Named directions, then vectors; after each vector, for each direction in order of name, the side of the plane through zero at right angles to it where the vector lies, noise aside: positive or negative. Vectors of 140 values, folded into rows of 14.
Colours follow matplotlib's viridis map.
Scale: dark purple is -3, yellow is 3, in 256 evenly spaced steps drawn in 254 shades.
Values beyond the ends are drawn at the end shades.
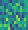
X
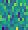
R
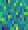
positive, negative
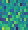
negative, positive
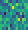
positive, positive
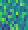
positive, negative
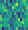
positive, positive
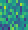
positive, negative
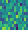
negative, positive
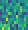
negative, positive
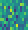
positive, negative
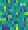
positive, negative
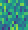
positive, negative
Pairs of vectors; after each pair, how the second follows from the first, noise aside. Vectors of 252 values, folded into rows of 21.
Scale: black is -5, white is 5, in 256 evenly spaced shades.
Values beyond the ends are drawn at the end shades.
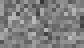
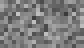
sign-scrambled.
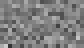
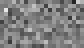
reversed.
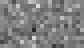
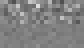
partly zeroed.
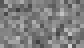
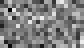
wrapped around, negated, scaled up.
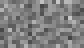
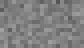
negated, shrunk.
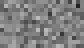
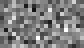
wrapped around, negated, scaled up.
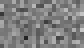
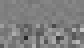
partly zeroed.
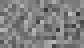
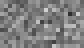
negated.
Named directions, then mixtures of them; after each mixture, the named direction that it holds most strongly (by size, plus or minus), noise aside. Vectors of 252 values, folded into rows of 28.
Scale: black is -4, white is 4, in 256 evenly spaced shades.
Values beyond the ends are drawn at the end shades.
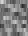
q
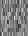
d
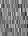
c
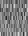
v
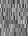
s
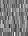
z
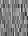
c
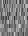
d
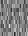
z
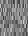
s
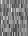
z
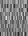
v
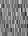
c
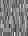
z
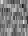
q
